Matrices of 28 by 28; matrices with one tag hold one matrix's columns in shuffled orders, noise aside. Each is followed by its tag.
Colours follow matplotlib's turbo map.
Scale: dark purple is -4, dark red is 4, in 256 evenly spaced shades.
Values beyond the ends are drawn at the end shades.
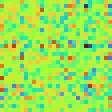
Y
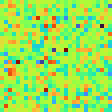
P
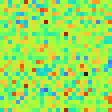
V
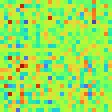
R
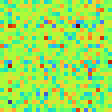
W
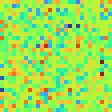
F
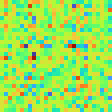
Y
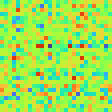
Y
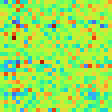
W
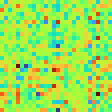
R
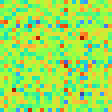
W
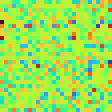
W
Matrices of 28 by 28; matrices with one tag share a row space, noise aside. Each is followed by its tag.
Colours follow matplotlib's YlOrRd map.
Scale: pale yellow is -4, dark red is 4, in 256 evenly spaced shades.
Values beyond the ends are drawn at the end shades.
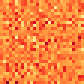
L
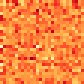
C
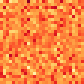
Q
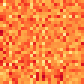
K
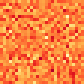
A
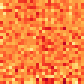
C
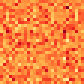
A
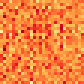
K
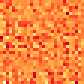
A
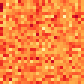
C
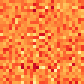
L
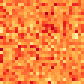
C
